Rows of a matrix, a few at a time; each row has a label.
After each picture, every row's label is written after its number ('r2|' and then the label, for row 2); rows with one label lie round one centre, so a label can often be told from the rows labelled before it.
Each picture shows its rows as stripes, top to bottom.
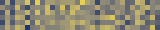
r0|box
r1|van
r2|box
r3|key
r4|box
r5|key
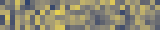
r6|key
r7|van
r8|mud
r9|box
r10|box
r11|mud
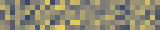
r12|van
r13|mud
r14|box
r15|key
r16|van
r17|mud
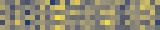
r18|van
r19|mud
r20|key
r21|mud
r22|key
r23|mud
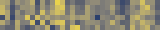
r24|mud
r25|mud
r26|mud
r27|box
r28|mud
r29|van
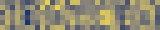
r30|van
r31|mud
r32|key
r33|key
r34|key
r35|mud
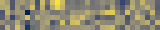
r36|mud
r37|mud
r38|key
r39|box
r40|van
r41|key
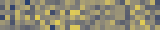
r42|key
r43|box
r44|van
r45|box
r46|mud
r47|van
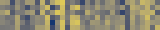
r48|mud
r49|van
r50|mud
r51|van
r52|van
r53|van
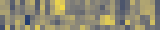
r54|mud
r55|mud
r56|mud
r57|key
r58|key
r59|box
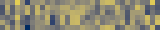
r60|key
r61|box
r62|box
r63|van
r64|van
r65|key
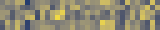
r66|key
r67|van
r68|mud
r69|mud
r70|key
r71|key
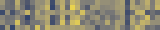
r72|van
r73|van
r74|box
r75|van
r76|van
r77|box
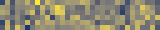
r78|box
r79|mud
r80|mud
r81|van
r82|box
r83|key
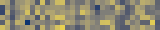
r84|mud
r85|box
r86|box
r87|mud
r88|key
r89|mud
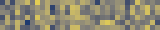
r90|box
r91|van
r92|van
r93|box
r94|key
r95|van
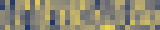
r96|box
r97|box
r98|van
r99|van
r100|van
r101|key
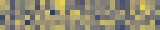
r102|mud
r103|mud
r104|van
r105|box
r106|key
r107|mud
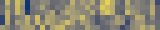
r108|key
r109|key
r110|key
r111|box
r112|box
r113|mud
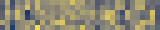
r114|box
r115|box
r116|key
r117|key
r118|mud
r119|box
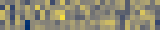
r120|van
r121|box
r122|mud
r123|mud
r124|key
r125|key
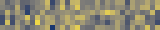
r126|van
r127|van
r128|key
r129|box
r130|box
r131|van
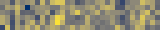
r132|mud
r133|key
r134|van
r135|mud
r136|mud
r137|box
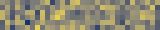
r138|van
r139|key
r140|mud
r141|mud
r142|key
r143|box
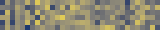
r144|box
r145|van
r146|box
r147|mud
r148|box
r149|key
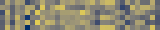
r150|key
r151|mud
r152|box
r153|key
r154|box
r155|key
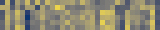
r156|box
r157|mud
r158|key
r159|key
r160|key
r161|key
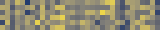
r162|key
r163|mud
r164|key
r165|mud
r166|box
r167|mud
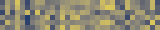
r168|key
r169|key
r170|box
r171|van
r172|key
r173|van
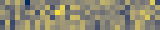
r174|key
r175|van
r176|mud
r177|van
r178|box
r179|box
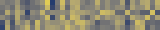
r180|van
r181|van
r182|key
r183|van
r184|box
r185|box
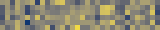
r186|mud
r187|key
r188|key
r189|box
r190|key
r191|van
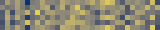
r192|key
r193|van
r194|box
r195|key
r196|box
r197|key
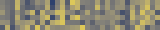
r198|van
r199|van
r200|mud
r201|van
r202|mud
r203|box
